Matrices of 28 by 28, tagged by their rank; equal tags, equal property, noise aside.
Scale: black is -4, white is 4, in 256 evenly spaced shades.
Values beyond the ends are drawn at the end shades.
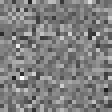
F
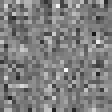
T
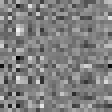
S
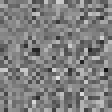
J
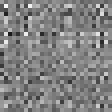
S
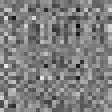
J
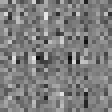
J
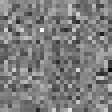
F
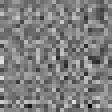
T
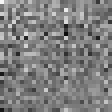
T
